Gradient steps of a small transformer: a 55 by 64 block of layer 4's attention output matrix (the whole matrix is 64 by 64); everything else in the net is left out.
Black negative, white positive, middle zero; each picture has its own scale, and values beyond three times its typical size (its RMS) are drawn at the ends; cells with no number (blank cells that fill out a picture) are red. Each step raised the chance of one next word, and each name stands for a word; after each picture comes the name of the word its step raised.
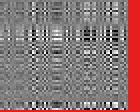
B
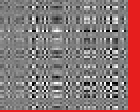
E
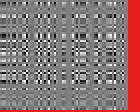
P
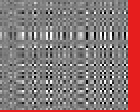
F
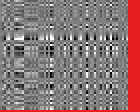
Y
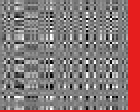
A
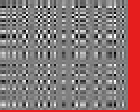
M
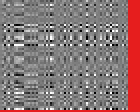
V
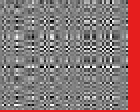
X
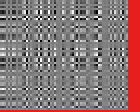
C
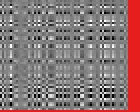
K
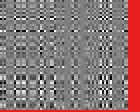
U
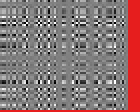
K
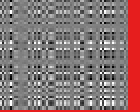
E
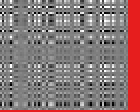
M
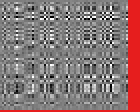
A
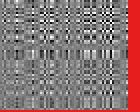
M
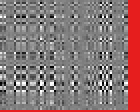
E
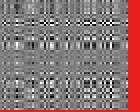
K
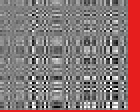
U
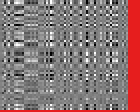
P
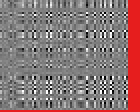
U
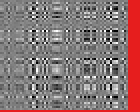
A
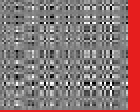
E
